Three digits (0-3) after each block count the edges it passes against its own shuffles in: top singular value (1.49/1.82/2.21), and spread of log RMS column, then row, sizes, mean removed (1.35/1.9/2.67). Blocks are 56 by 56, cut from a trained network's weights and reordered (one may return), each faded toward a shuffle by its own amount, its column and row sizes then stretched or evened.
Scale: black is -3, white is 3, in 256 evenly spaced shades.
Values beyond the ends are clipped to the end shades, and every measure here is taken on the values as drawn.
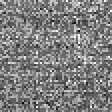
0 2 1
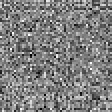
2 0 1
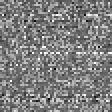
0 0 3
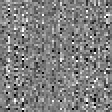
1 3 0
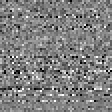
1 0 3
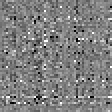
1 2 2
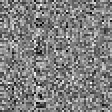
1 2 0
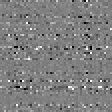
0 1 3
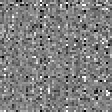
1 2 2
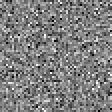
0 1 0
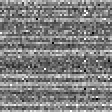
3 0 2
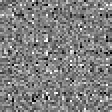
1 1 2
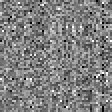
1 1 0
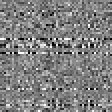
3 0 3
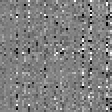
0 3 1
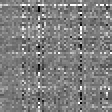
2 3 2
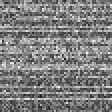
3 0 1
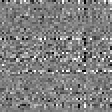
2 1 3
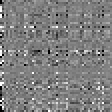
3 2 3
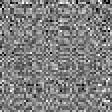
3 1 2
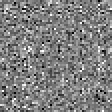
1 2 0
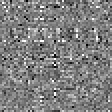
1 1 2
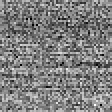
1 1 0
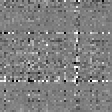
1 2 3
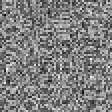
2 0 0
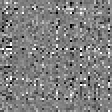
1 3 2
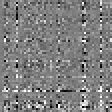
0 3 3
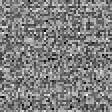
0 2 0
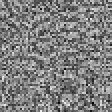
2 1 0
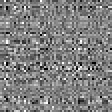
3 1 3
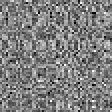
3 1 0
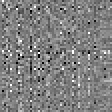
1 3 1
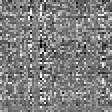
0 3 2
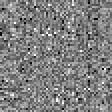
1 1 0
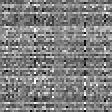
3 3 0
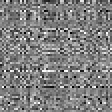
3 0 3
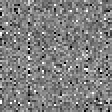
1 2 1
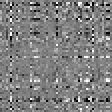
3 3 3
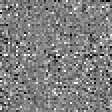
0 2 2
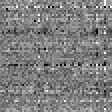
1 2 2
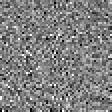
2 1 1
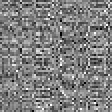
3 2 0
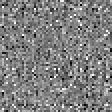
1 2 1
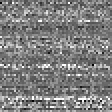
2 0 3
